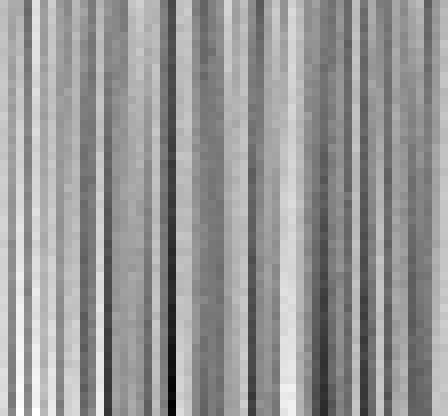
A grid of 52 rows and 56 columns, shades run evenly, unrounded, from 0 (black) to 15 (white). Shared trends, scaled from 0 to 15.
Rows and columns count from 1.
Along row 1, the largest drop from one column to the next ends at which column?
54
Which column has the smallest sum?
22
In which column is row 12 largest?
5
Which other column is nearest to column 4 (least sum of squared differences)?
33
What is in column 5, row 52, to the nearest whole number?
15
